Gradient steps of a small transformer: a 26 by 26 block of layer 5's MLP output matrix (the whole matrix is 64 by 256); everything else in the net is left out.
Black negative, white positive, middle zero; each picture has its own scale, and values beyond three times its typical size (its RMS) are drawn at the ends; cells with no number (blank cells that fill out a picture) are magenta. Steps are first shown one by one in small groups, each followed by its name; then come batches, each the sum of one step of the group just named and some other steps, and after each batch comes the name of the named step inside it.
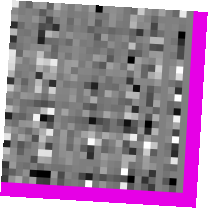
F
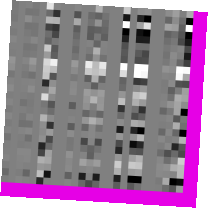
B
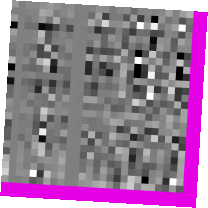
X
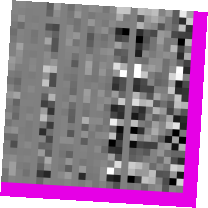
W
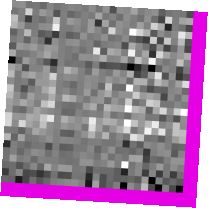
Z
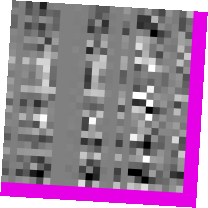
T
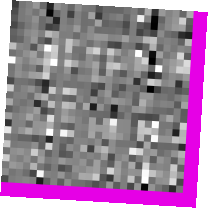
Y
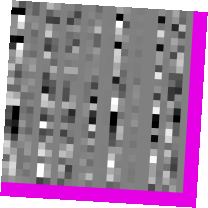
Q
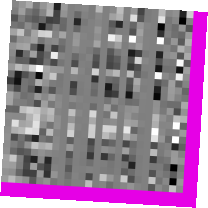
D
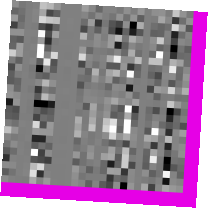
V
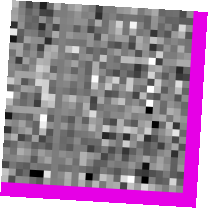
T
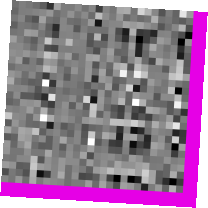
W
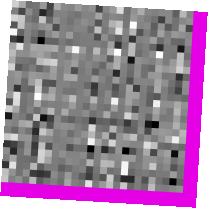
F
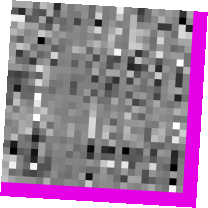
D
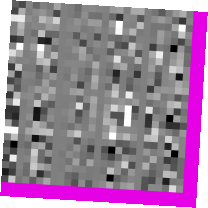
V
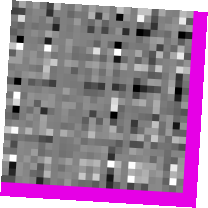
Y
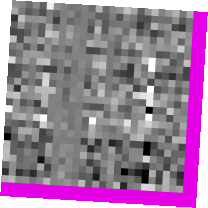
T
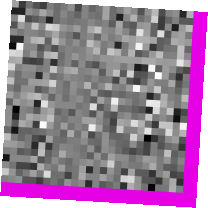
Q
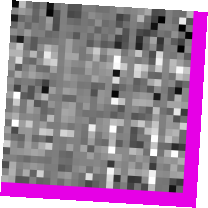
Y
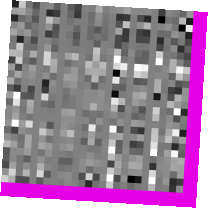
B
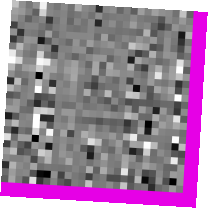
F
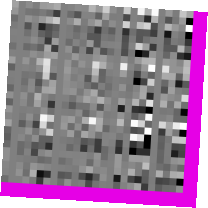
B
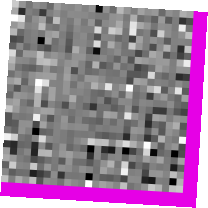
F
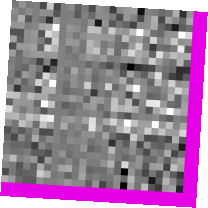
Z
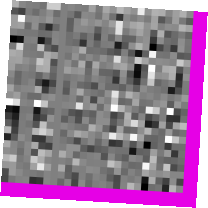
Q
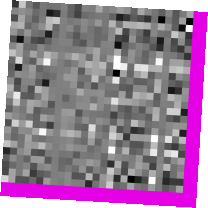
B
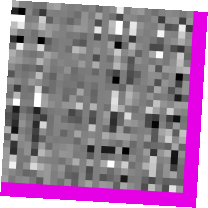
Q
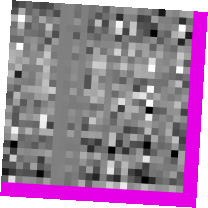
T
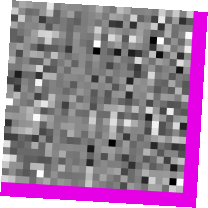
D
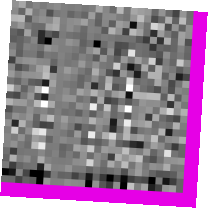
Z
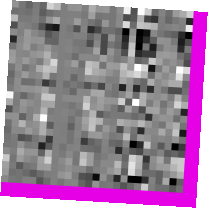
B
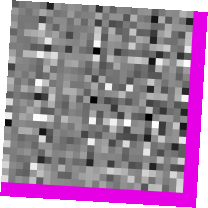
Y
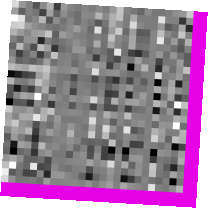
D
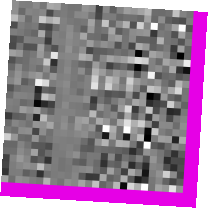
V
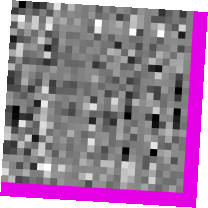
Q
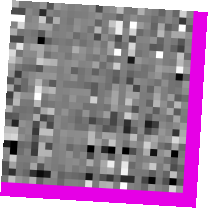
F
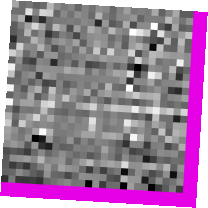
Z
